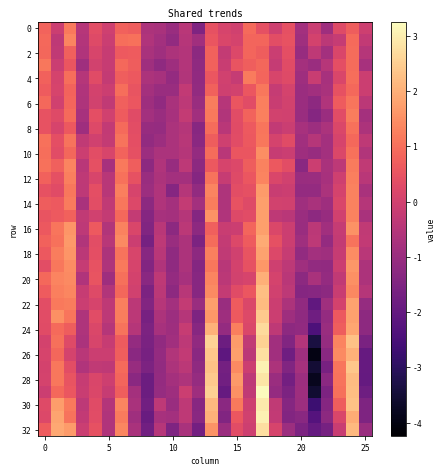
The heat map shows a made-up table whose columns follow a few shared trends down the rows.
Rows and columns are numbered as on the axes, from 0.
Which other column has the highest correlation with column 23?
15
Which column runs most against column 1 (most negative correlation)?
8
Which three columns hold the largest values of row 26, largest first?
17, 13, 24
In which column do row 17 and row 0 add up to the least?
12
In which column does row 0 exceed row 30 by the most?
21
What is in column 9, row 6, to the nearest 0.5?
-1
